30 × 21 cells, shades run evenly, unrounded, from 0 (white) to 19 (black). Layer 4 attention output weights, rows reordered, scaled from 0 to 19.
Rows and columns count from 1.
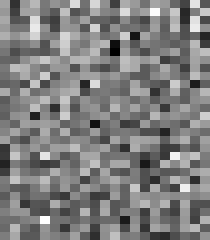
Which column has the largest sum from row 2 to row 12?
19
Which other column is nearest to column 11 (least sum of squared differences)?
6
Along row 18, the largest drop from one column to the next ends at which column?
12
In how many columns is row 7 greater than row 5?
13
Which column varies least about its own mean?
11
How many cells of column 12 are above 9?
19
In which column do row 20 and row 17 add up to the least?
5
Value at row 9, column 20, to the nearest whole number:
7
